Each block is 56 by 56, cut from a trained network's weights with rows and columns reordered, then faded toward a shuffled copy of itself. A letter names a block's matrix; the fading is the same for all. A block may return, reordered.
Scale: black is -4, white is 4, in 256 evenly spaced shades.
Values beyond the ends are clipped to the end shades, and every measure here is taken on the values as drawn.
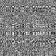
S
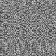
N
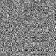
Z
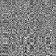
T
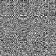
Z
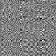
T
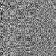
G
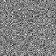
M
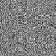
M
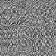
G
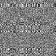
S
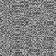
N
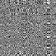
T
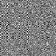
T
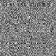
Z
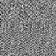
M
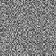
N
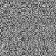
G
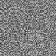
N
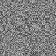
N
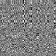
T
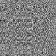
G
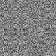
G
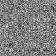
Z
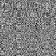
M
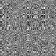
T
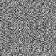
N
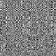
T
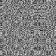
G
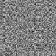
G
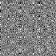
T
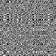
S
